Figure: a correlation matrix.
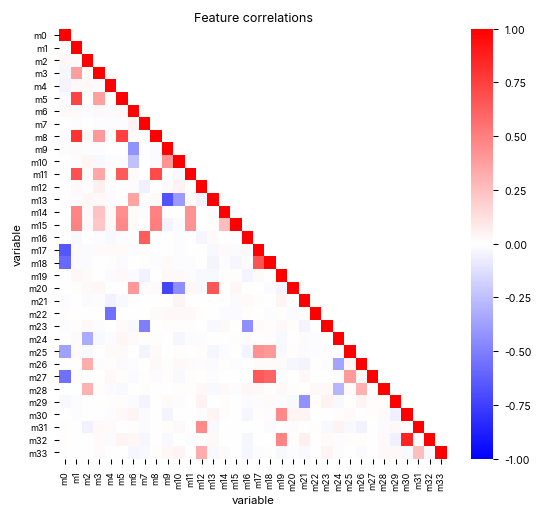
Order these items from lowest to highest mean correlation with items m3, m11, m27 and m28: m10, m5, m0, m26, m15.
m0, m10, m26, m15, m5
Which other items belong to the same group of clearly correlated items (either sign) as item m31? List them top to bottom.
m12, m33
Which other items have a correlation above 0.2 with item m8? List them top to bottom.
m1, m3, m5, m11, m14, m15
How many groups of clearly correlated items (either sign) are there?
9
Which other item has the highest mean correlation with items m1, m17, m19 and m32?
m30
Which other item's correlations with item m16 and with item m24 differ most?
m7
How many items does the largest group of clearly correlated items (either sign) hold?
7
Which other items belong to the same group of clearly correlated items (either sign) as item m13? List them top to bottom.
m6, m9, m10, m20
